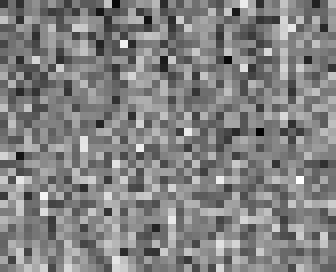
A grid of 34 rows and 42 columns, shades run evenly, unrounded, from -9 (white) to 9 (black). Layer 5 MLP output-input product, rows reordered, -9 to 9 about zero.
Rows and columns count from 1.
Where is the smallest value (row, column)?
23, 38
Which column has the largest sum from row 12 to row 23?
33
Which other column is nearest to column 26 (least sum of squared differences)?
27
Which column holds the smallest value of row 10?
17
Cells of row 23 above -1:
22
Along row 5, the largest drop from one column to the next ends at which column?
29
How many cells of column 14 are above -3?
27
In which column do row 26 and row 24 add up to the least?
3
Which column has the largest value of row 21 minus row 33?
35
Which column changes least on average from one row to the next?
26
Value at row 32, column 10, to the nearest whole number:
-4
